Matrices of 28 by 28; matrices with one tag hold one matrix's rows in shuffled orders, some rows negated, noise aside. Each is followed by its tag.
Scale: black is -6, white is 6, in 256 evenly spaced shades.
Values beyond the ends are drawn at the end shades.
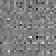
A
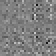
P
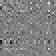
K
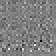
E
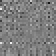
K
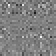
E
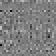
K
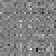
A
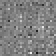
A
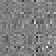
P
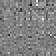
A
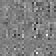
P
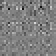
E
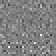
E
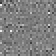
K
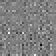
E
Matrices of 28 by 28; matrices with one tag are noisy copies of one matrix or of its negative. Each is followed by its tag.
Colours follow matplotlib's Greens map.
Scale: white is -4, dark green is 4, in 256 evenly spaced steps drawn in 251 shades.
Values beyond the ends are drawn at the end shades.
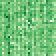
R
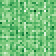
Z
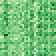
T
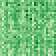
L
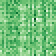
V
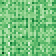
R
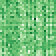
V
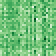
V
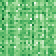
L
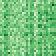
T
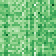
T
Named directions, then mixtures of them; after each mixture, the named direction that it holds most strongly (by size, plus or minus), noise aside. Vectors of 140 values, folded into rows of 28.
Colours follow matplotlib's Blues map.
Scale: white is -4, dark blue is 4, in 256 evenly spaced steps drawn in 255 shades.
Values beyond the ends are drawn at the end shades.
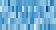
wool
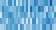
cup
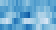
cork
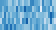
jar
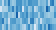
wool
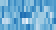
cork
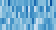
wool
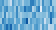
jar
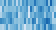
cup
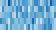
wool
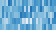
cup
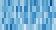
jar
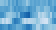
cork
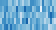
jar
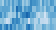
cork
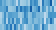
jar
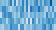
cup
